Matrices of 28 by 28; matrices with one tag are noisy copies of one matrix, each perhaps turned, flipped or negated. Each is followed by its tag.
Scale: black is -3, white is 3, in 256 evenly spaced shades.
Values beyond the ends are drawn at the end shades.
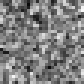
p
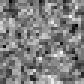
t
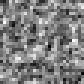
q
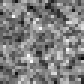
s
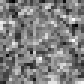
t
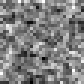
t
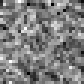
s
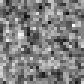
q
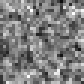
t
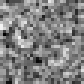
p
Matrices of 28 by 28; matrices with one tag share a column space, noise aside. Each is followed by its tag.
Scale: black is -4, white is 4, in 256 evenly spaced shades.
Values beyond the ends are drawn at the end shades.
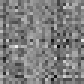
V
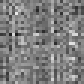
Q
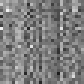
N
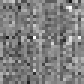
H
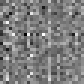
Q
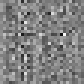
Q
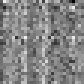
H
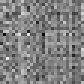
Q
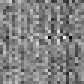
H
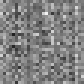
Q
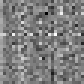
Q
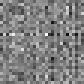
Q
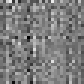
H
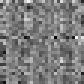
H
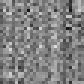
N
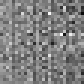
Q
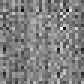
N
